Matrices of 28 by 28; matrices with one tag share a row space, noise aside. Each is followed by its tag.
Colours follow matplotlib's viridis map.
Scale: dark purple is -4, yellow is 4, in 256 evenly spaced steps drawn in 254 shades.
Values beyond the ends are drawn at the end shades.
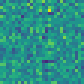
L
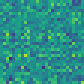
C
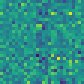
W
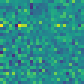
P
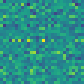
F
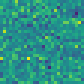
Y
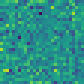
P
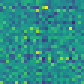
W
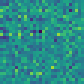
P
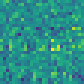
C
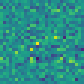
F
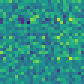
Y
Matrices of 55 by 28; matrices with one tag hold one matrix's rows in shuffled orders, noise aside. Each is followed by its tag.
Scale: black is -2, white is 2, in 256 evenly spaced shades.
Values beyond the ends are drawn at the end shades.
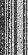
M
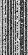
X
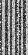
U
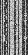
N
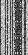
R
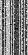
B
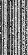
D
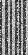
U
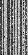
D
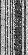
R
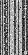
N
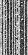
X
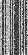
B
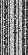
N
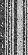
M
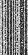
X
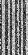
U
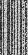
D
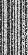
D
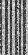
U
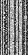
N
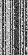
B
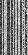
D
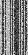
B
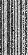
D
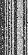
M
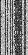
R
